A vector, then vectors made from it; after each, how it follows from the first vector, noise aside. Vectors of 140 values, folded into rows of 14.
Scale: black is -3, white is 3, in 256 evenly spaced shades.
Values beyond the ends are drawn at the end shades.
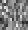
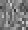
reversed, shrunk.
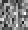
sign-scrambled.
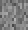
wrapped around, negated, shrunk.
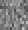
reversed, shrunk.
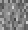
wrapped around, shrunk.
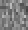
reversed, shrunk.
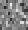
reversed, partly zeroed.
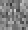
reversed, negated, shrunk.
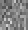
wrapped around, shrunk.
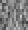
shrunk.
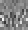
wrapped around, partly zeroed.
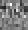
reversed, partly zeroed.
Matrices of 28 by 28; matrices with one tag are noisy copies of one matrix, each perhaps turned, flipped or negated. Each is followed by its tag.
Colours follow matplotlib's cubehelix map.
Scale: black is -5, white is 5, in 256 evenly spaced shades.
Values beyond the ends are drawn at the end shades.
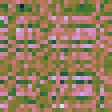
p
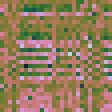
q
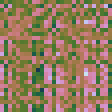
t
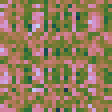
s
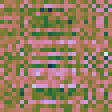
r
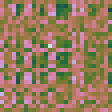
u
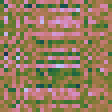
r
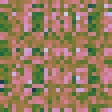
s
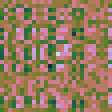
u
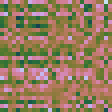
t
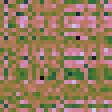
t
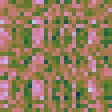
s
